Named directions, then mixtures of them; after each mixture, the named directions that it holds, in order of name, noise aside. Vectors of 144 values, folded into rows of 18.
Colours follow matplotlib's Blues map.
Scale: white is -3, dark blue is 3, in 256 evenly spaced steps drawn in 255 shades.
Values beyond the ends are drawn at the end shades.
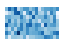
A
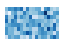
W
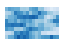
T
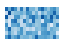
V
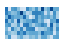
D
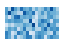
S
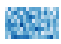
D, T, V.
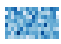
A, D, V.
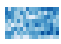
D, T.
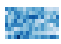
T, V.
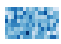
S, T, W.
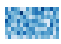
D.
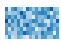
D, W.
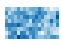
A, S, T.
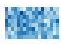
D, T.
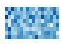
V.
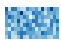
D.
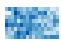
A, T, W.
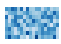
V, W.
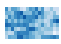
D, T.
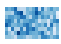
A, D, T.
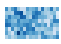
A, D, T.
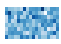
W.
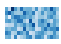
S.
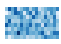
A.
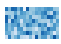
D, V, W.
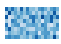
V.
